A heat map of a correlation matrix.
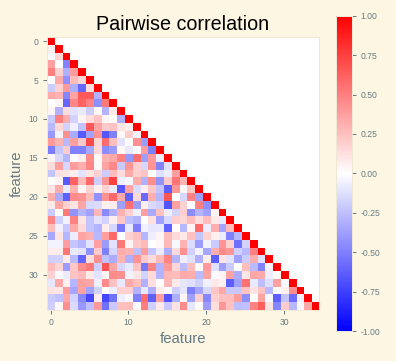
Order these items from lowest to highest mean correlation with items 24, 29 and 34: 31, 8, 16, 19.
31, 8, 16, 19
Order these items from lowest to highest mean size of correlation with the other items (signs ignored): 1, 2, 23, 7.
1, 23, 2, 7
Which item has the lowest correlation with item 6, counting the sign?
4
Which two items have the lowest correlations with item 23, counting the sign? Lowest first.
31, 25
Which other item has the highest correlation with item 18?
8
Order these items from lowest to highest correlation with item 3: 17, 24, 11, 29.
11, 17, 29, 24
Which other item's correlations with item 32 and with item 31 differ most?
5
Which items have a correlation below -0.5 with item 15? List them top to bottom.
19, 21, 24, 33
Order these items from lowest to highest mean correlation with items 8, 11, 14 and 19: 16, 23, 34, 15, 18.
23, 34, 15, 16, 18
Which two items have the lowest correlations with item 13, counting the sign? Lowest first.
33, 14
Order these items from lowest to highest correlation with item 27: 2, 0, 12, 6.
0, 6, 12, 2
